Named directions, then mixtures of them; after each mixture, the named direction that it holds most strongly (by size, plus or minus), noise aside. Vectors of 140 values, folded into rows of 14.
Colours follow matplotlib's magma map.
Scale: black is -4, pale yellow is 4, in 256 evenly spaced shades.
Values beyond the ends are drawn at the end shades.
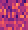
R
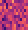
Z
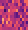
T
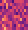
Z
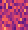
Z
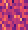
Z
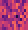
R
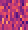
T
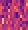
T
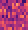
R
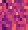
Z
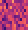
Z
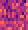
R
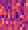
R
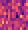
R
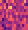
Z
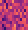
Z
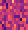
Z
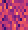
Z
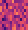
Z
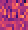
R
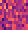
Z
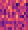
R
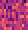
R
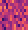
Z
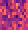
R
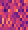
T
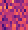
Z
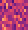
Z
